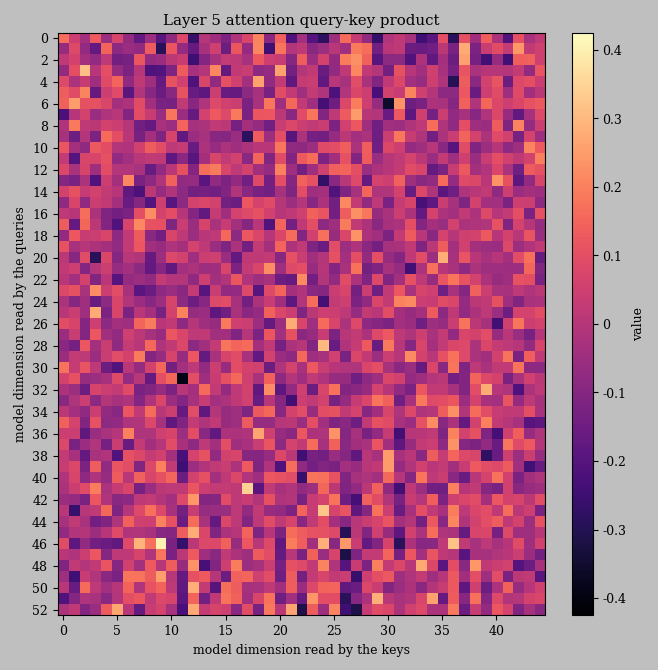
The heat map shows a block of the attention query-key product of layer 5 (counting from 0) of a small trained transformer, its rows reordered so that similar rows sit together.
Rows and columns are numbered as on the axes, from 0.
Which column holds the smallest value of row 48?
13
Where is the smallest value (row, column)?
31, 11
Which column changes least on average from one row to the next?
38
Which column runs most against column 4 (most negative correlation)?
9
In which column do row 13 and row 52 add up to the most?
40
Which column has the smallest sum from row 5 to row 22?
12
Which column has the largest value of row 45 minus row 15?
34
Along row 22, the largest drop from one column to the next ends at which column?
23
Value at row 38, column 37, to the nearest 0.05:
0.1
